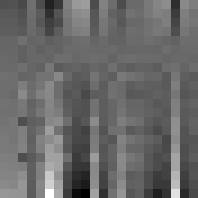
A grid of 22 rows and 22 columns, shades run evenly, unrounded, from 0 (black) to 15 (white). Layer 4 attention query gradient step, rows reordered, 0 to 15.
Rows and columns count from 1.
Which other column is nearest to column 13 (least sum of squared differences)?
4
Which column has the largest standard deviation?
6
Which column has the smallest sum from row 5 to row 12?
10
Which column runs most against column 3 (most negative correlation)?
8
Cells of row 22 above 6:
10
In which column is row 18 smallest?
9
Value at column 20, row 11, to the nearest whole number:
7
